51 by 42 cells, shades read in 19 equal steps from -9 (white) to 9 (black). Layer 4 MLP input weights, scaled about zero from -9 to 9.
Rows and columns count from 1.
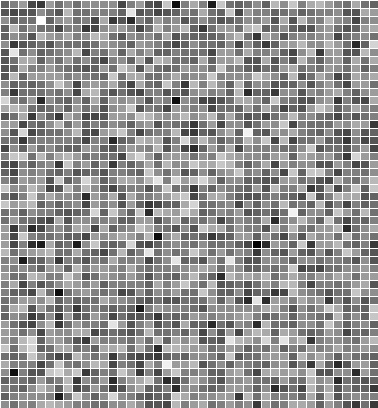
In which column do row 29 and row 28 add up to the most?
39
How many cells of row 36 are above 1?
9
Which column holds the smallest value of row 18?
21
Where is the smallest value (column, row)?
5, 3
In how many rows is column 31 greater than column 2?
23
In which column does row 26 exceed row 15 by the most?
17
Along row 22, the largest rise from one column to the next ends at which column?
34
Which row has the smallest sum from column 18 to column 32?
43
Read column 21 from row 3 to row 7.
3 -4 1 2 1
